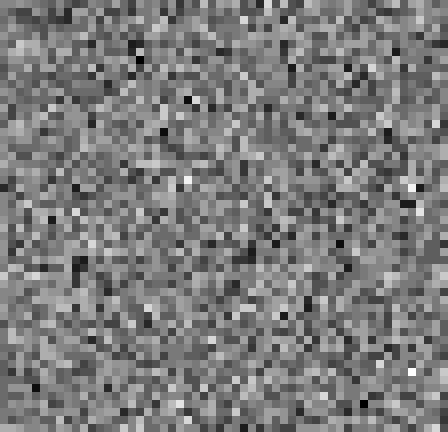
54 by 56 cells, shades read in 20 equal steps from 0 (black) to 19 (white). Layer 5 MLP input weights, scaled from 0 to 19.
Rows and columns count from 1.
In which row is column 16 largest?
54
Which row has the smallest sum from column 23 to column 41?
33
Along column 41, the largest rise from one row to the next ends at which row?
50
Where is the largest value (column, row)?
52, 47
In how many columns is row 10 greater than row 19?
17
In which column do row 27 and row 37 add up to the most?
10
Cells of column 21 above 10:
16
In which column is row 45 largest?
28
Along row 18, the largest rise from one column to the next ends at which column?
31
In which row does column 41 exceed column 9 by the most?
3
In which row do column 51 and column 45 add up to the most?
23
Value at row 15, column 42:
2
